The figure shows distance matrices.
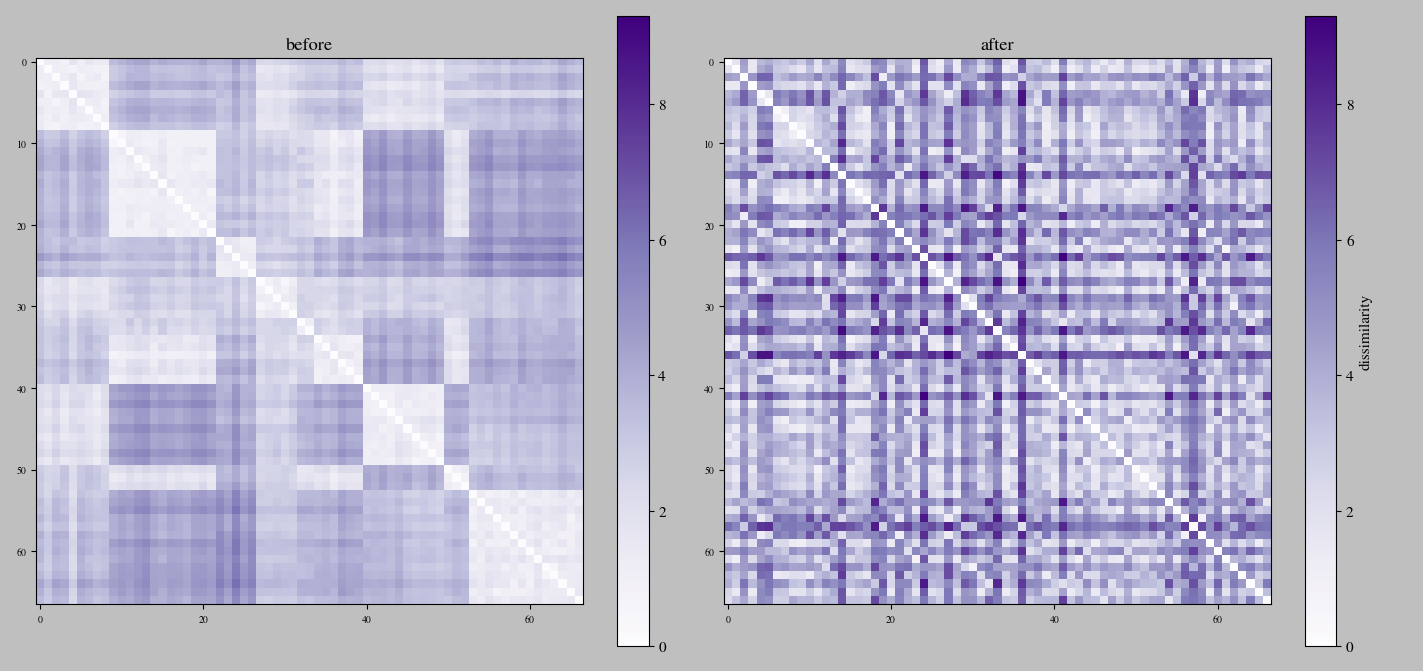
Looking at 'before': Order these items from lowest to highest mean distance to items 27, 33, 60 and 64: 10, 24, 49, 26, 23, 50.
50, 49, 10, 23, 26, 24
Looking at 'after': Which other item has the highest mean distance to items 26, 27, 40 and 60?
36
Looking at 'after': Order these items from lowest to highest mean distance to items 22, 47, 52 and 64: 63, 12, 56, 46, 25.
25, 63, 46, 56, 12
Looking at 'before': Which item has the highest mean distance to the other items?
24
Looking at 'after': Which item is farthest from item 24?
41
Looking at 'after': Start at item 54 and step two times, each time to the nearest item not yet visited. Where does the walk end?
46
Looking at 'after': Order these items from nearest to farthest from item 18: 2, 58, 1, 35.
1, 58, 35, 2
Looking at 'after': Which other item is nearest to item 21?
58
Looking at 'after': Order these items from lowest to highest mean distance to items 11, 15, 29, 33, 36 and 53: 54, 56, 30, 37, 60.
30, 37, 54, 60, 56
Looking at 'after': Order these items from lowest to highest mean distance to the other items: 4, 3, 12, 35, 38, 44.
3, 35, 44, 38, 12, 4
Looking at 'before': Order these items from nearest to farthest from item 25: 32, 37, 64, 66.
32, 37, 66, 64
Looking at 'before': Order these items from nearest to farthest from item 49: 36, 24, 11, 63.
63, 36, 11, 24
